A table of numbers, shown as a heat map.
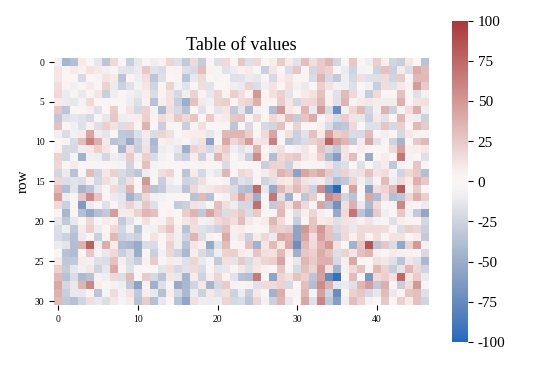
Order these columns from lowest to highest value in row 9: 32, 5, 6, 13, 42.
6, 42, 5, 13, 32
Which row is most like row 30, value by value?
29
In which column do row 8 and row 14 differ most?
30
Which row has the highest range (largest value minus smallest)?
16
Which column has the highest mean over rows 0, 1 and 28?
33
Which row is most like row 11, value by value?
5
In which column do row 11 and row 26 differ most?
43
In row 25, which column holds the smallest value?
46
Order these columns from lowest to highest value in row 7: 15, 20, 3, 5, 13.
3, 5, 20, 13, 15
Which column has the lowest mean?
35
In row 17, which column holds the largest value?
27
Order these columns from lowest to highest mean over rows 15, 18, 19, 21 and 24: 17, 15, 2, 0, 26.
2, 15, 26, 0, 17
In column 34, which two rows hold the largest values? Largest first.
10, 17
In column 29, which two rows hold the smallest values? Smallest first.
17, 10
